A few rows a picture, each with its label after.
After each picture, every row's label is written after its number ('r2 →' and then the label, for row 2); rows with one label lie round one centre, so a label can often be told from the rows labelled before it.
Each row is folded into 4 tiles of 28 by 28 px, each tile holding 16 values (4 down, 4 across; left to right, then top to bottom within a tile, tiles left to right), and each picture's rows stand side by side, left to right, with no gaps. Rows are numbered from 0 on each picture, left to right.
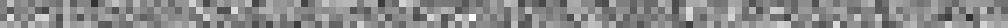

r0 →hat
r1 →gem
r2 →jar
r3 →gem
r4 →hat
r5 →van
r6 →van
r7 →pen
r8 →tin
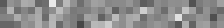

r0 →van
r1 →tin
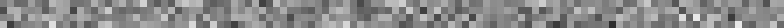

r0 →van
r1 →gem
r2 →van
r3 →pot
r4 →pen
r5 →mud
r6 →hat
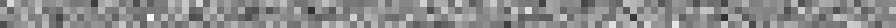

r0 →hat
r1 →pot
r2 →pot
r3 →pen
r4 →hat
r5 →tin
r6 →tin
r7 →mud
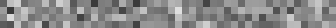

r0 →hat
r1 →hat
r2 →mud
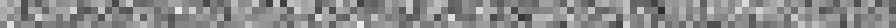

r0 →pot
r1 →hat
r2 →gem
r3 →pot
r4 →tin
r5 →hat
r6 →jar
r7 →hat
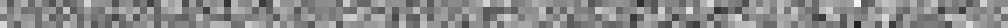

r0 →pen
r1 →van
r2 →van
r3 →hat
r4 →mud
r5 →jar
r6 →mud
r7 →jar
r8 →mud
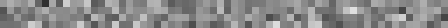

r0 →gem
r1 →pen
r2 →tin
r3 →mud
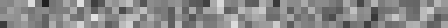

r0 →gem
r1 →hat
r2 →tin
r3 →mud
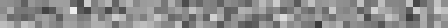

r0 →pot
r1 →hat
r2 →mud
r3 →jar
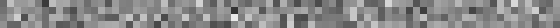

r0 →van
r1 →pen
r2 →hat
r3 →van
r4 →gem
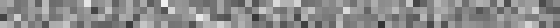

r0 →pen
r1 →van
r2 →jar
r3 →jar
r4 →gem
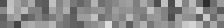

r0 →van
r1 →gem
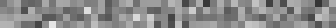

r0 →tin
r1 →hat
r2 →gem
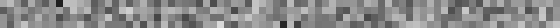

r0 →gem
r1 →van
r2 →hat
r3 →mud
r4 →mud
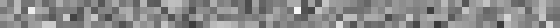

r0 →tin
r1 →van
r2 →pot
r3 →pen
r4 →mud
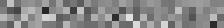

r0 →hat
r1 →pen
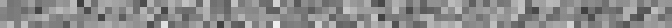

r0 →pot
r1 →tin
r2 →van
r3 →van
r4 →pot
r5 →pot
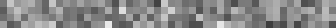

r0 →van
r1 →van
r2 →jar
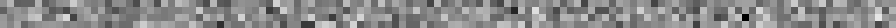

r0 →tin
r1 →gem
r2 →van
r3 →hat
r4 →tin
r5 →hat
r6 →tin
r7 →mud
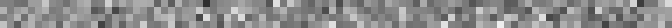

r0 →pen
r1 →gem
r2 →van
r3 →van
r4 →tin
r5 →jar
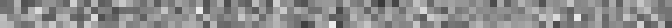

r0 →tin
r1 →gem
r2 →van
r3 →gem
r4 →gem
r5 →gem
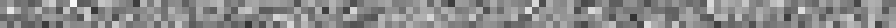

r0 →jar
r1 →pen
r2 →mud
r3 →mud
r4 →hat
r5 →tin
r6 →jar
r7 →mud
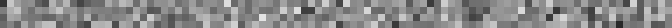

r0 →van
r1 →hat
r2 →pot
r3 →hat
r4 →pot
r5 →jar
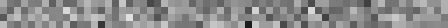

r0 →pen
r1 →van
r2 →tin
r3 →mud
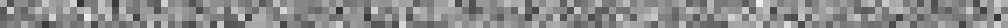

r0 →jar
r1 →van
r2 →van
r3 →jar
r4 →pot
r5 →mud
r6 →mud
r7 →pen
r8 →pot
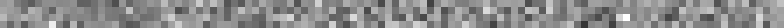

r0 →tin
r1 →mud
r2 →mud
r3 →gem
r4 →jar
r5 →mud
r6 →jar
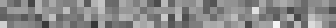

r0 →jar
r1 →van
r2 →tin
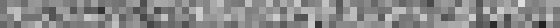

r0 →van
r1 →jar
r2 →jar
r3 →van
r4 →jar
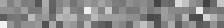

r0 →pen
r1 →gem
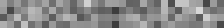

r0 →pen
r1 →gem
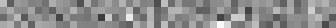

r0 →pot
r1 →van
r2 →pen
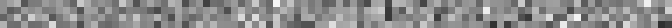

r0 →pen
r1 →hat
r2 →van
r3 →tin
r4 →jar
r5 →pen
